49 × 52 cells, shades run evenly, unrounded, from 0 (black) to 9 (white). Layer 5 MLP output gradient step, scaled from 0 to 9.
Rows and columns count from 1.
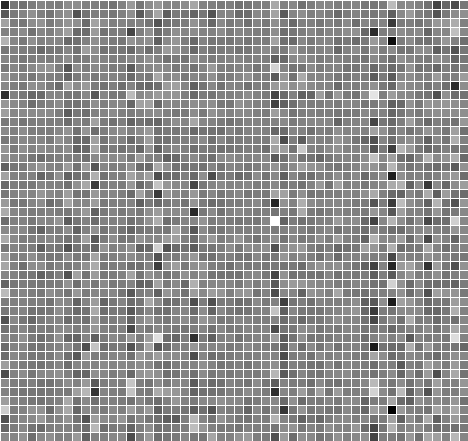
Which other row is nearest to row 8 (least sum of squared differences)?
13
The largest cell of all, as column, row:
31, 25
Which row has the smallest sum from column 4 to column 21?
28
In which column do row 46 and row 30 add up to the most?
1
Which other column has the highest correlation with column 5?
4
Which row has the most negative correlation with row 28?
30
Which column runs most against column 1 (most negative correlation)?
44
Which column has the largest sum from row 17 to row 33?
45
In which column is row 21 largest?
18
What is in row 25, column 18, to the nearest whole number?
6
